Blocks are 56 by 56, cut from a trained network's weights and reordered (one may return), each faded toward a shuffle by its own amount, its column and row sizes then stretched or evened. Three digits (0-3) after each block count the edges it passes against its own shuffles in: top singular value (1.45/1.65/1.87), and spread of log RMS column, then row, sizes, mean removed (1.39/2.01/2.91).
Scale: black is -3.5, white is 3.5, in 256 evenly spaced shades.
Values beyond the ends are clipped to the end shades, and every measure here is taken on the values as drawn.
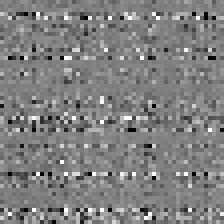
1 1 3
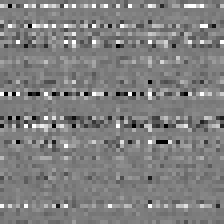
2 1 3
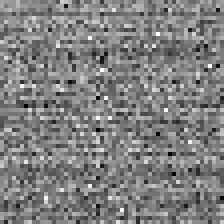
2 0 0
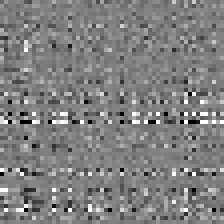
3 2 3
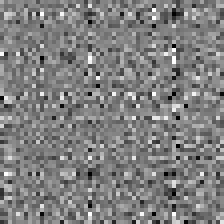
3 2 2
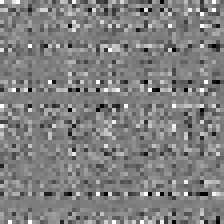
2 2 3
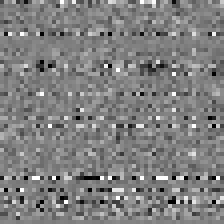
2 1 3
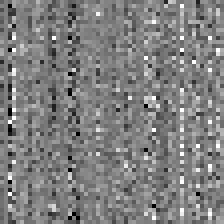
2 3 0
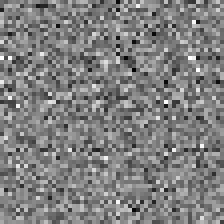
2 1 1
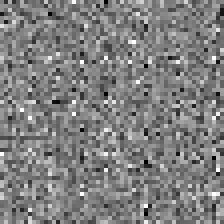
0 2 1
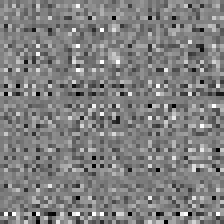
3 2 3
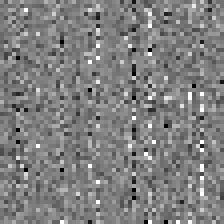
0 2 0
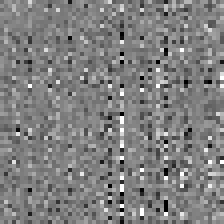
1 3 1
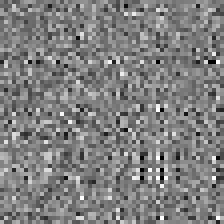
3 2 2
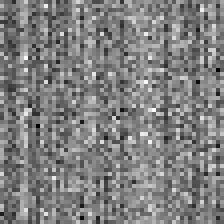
3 0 0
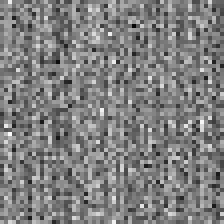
3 0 0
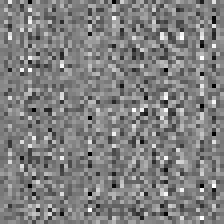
3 3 1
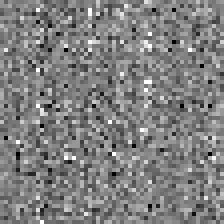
0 1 1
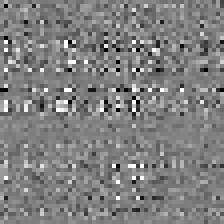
3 2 3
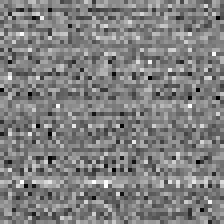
2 0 2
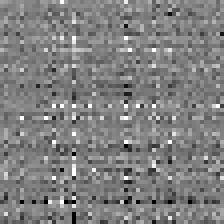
3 2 2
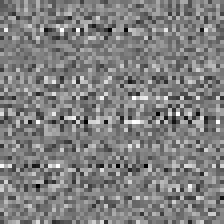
3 0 3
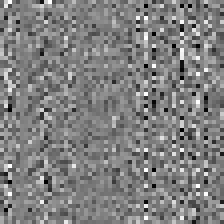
2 3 0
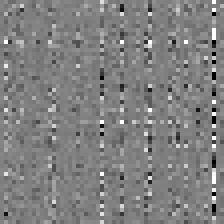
3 3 1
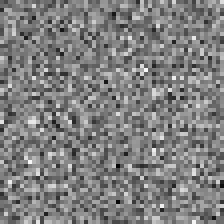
2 1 0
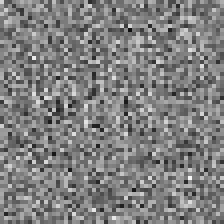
1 1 0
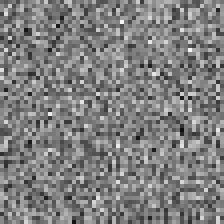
3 1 0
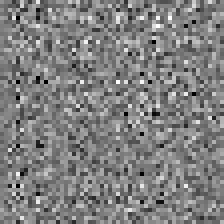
2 2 1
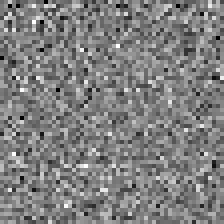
0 0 1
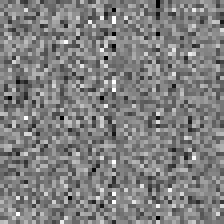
0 2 0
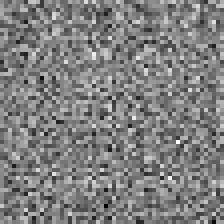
3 1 0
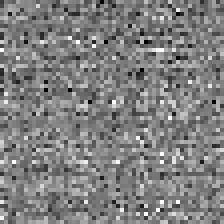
1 1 1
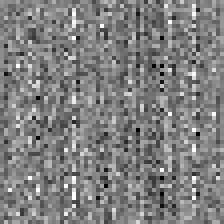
2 2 0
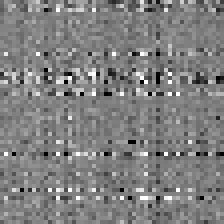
3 1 3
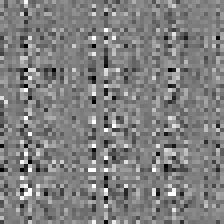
3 3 2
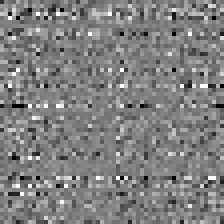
1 2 3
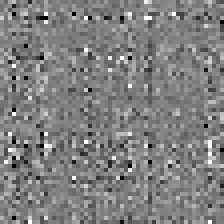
0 2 2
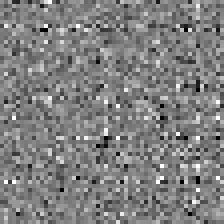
1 2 2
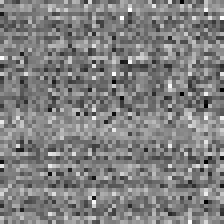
3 2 0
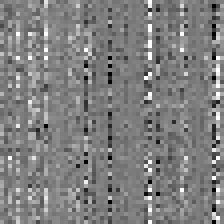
3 3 0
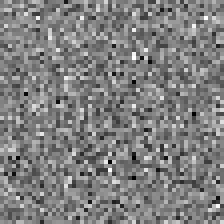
0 1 0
